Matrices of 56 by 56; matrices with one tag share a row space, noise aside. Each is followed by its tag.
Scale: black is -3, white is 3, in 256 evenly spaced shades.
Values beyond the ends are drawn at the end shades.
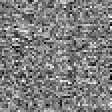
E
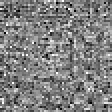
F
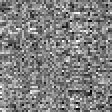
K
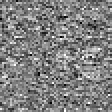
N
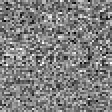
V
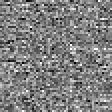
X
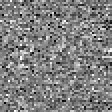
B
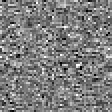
N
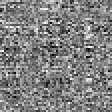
F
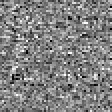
E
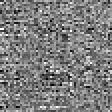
F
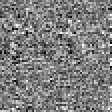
E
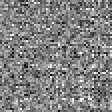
B
